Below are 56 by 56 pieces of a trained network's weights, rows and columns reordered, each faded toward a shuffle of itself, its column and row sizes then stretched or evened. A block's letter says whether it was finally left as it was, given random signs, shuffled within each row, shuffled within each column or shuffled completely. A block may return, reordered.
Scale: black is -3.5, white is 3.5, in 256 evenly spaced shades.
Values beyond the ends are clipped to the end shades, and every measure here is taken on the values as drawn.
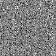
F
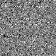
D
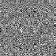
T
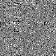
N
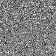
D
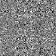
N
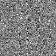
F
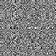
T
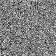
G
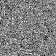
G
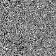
F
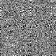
T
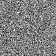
G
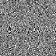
T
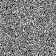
G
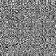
T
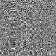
T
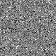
D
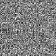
T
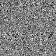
D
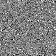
D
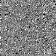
N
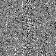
F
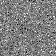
G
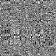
T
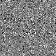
N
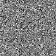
N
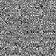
T
